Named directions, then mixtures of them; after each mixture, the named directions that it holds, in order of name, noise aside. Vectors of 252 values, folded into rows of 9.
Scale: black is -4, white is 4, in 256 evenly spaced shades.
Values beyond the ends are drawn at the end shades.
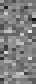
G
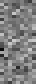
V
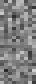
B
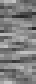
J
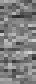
J, V.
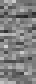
G, J.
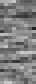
J.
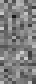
B.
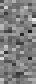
G.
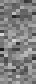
J, V.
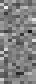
G, V.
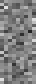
G, V.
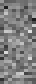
G.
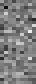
G.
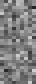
B.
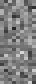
B.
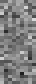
B, G.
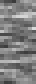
J.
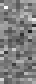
G, J.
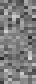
B, G.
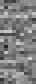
G, J.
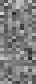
B, V.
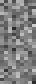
B, G.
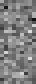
G.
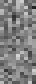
B.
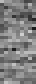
G, J.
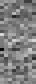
J, V.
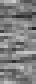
J.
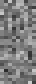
B.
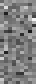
G.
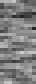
J.
